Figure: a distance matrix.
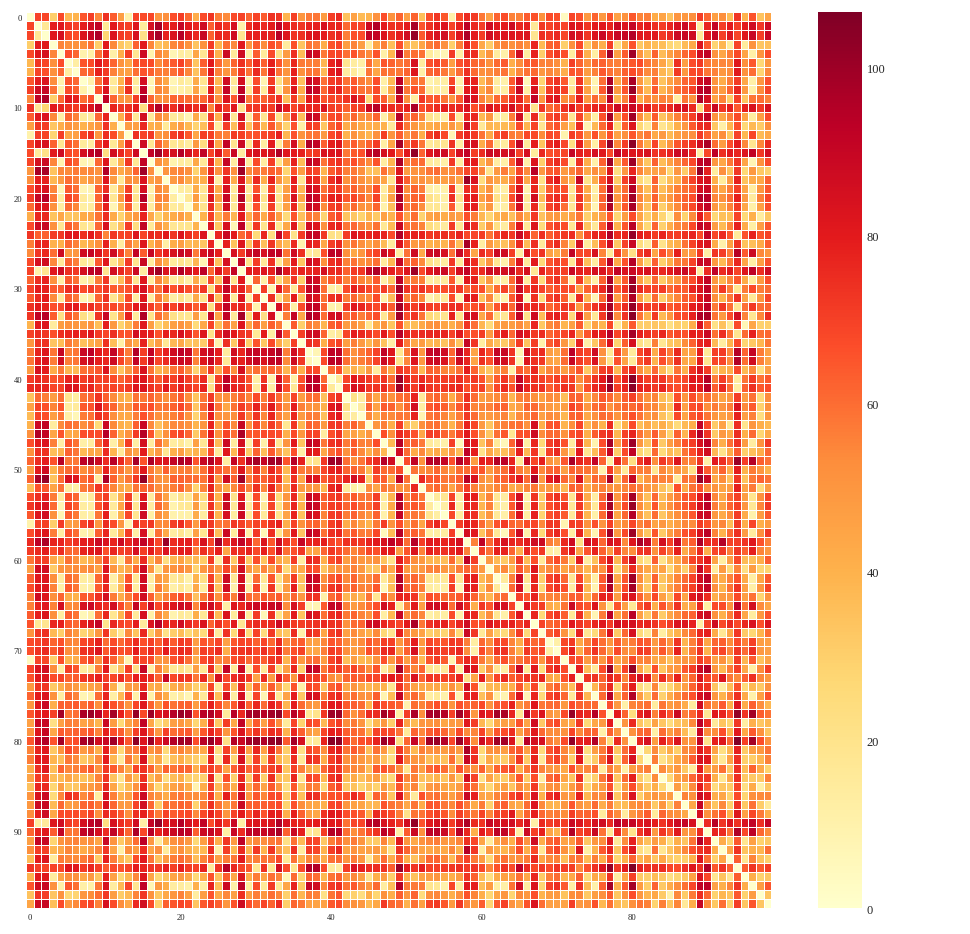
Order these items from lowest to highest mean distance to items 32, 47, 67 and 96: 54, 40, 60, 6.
54, 60, 40, 6
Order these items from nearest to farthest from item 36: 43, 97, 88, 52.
97, 52, 43, 88
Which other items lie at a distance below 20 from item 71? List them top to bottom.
0, 13, 56
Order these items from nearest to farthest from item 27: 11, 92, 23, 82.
23, 11, 82, 92
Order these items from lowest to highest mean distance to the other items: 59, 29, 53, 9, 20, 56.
29, 53, 20, 56, 9, 59
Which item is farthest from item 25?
58
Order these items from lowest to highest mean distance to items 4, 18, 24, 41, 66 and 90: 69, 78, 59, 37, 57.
57, 78, 69, 59, 37
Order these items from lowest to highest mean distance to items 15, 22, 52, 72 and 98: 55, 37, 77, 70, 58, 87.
87, 55, 70, 37, 77, 58
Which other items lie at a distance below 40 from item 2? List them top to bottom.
1, 10, 15, 28, 67, 89
